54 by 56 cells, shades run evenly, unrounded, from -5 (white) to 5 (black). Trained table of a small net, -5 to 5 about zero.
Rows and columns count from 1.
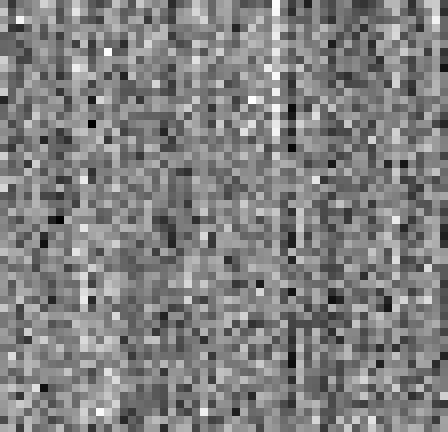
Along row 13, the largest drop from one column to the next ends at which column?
13
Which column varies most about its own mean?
12
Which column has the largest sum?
37
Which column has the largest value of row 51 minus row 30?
55
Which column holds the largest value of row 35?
46
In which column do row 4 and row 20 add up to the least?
35
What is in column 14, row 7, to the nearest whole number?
-5
